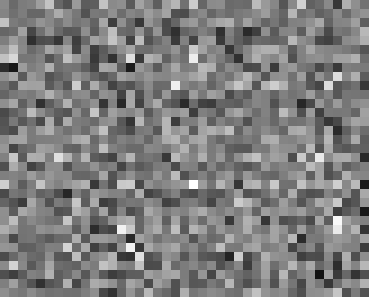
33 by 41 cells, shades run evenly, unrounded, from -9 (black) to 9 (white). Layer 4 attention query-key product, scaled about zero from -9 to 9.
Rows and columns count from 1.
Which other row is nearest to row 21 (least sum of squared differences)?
26
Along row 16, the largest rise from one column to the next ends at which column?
37
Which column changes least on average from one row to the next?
32
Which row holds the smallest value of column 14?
12
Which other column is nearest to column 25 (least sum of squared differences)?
17
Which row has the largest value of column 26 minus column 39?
15
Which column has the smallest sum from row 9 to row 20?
14
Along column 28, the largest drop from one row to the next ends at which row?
4
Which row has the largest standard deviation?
21
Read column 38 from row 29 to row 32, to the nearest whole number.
-4 -6 -5 -1
